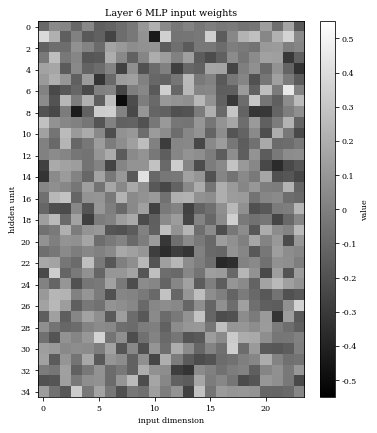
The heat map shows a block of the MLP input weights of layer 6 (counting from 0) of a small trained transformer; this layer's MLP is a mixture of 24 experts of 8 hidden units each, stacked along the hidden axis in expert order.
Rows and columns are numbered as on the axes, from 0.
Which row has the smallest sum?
8
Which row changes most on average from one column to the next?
7
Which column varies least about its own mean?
18
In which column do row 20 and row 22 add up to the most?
4
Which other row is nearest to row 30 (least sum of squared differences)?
12
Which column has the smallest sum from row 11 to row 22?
11
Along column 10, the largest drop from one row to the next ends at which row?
1
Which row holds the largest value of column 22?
6
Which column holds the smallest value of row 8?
3
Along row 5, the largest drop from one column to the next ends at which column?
5
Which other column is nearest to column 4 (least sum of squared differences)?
2
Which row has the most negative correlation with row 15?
19
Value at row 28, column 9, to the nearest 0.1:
0
